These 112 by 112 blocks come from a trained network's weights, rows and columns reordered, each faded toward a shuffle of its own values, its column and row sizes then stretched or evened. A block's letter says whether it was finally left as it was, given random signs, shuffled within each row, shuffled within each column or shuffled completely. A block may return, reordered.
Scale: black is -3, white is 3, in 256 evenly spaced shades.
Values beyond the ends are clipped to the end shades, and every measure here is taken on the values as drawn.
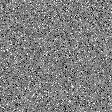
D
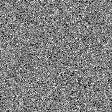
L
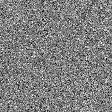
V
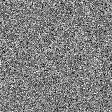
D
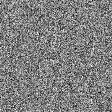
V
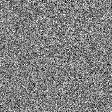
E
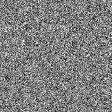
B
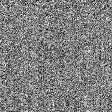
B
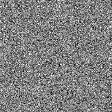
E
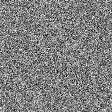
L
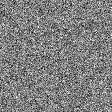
D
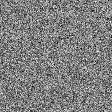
L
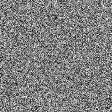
B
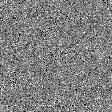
E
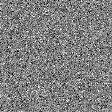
E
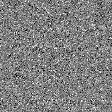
B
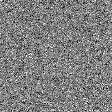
B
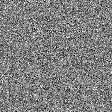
L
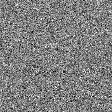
L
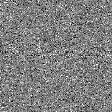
B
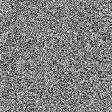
B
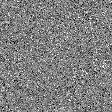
V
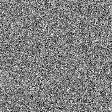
E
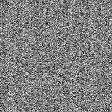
B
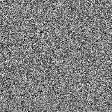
E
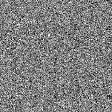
B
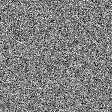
D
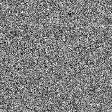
E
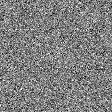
L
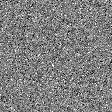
D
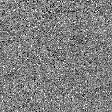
B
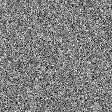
D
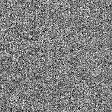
V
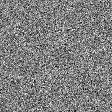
D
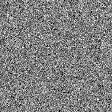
E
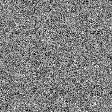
B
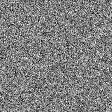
D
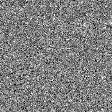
E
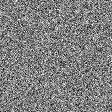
D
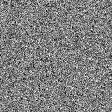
D
